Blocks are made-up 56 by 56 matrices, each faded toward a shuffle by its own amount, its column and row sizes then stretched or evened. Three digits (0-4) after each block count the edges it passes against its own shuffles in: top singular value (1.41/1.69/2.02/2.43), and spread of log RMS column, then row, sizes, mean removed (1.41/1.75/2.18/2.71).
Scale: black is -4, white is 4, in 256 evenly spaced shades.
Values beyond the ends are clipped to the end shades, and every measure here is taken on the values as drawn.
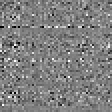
1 3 4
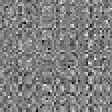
4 3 0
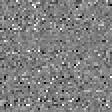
1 0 3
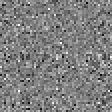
2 1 1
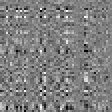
4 4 3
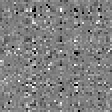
3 2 1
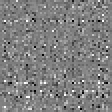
0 3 3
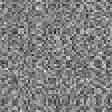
3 1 1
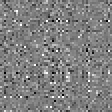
3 2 2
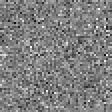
1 0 1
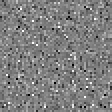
0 1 1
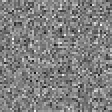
3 1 0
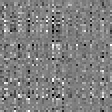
4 4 3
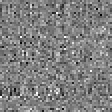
2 1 2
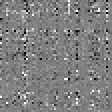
2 4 3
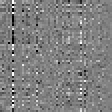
4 4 0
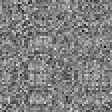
3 0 0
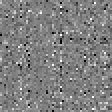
1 3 0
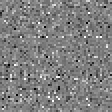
0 0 2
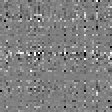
2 3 4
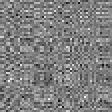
4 2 2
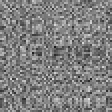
3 1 1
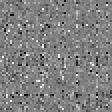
2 2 2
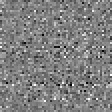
1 2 3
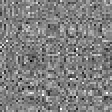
3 2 1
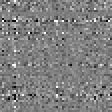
2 2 4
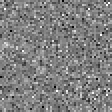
1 0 0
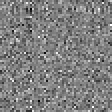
3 2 2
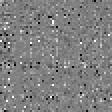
1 3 1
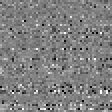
2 1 4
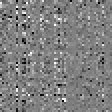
3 4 2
